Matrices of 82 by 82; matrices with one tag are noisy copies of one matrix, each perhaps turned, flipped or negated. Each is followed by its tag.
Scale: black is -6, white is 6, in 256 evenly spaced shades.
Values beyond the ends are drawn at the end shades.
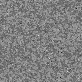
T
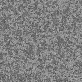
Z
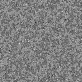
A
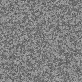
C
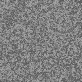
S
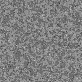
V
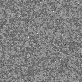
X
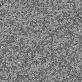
A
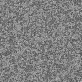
V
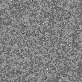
S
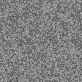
X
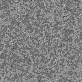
S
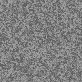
C
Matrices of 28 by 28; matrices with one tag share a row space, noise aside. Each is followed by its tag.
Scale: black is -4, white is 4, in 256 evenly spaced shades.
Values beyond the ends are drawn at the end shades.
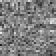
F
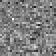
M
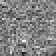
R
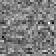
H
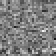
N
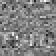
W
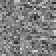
N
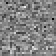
R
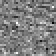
W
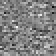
W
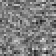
N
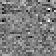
H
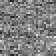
F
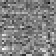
H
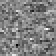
W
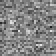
F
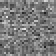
R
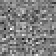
R
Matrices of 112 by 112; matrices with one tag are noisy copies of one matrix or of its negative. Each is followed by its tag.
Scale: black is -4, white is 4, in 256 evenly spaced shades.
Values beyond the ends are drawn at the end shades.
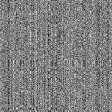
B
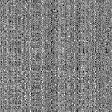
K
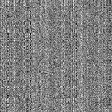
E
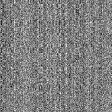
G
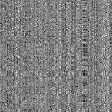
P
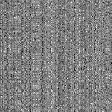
K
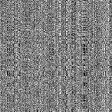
P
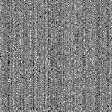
B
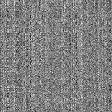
E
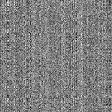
E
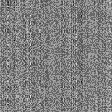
E
